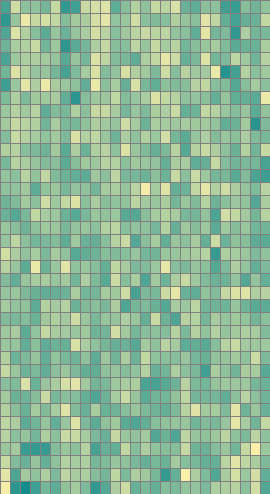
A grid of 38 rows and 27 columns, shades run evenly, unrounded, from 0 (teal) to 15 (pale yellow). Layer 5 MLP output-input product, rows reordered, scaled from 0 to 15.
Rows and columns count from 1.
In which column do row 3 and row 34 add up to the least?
24
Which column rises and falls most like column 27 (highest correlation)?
17
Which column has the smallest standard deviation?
6
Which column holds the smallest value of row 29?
21
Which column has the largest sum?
12
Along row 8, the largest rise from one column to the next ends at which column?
27
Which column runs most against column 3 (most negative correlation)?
1
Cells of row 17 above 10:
5
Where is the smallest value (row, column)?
38, 3
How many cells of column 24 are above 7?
25
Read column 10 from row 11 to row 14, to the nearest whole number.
11 10 9 9
